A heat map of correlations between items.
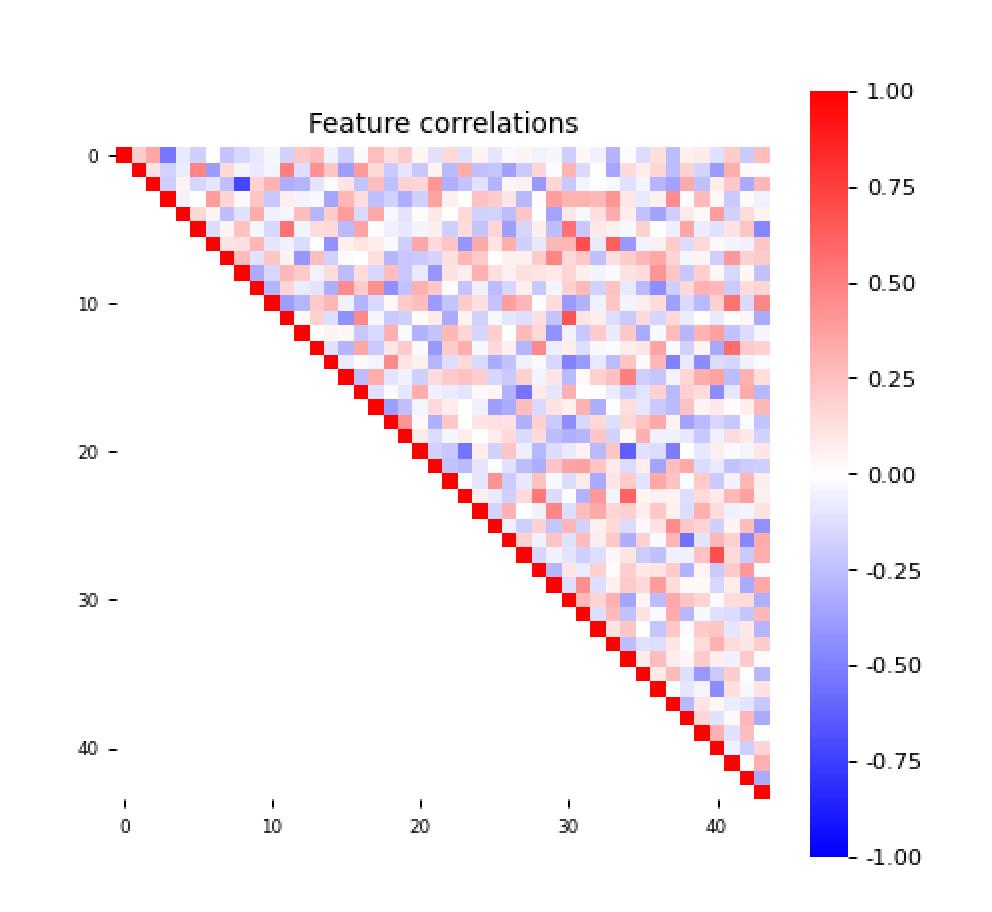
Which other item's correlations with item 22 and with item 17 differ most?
25
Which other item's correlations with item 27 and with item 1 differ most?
40
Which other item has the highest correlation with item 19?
18
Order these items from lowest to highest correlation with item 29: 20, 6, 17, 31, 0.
20, 0, 17, 6, 31
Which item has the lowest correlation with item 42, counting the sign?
26
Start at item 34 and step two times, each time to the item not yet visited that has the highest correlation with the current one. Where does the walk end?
28
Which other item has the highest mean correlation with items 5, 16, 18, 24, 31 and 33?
6
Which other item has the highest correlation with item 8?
36
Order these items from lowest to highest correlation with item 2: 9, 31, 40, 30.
30, 31, 40, 9
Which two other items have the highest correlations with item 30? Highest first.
11, 5
